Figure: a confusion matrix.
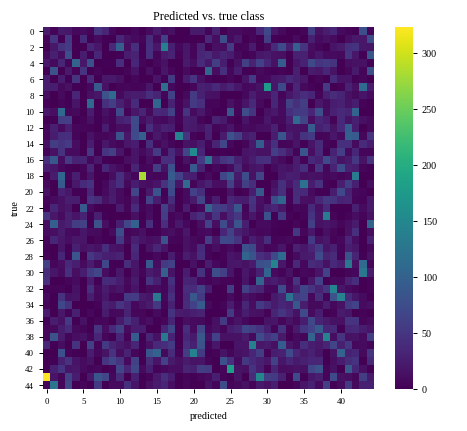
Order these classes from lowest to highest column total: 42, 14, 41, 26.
26, 14, 42, 41
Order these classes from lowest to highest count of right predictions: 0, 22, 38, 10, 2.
0, 2, 10, 22, 38
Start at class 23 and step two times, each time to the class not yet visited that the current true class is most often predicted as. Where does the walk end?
16
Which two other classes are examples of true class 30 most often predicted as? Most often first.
43, 16
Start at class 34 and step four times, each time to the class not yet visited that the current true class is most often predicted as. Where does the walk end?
28
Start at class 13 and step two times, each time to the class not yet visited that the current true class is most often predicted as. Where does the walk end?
42
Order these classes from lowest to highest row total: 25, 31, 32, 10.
25, 31, 32, 10
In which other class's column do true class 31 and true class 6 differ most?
29
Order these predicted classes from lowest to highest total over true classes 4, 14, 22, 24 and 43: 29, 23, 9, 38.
9, 38, 23, 29
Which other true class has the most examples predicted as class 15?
33
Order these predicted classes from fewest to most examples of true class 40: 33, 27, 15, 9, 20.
27, 9, 33, 15, 20
